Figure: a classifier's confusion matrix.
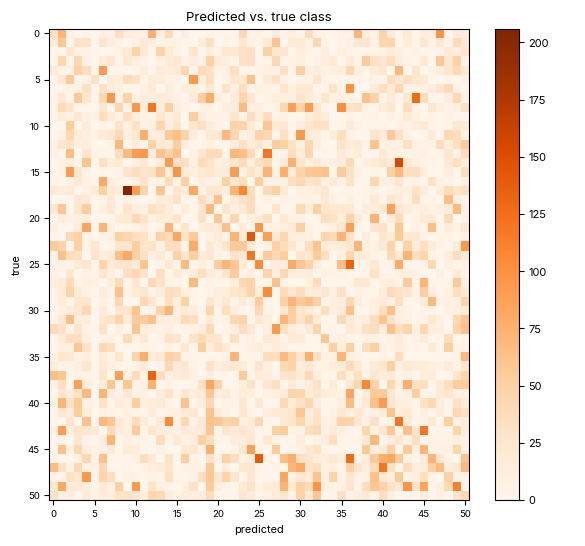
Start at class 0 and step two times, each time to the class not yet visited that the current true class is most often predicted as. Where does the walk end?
40
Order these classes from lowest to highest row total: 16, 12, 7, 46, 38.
16, 12, 7, 38, 46
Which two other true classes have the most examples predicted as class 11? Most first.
13, 35
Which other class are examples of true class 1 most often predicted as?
27
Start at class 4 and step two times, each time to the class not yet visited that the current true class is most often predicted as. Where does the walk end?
36
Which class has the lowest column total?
5
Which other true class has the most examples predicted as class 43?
49
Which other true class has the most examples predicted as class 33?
15
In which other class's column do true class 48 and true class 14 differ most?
42
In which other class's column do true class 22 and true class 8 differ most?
24
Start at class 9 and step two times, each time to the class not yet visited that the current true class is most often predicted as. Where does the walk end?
23
